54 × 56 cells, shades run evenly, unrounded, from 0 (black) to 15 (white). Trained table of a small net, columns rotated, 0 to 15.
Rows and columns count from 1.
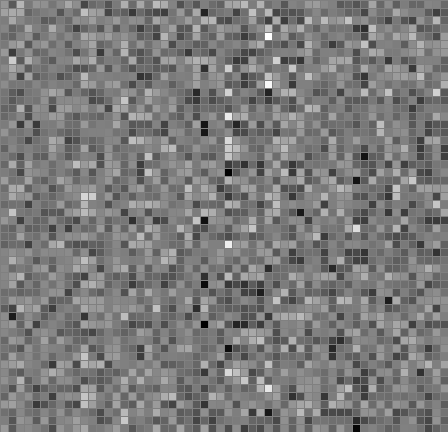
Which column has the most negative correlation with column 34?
46
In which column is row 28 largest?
25
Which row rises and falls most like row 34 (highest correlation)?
6
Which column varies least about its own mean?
1
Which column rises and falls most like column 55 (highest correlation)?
17
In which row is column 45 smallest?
54
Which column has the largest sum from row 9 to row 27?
11
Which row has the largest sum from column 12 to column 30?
18
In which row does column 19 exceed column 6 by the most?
20
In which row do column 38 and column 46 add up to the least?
27
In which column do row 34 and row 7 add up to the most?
16
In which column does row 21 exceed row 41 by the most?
26
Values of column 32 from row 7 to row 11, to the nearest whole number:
4 9 10 5 5
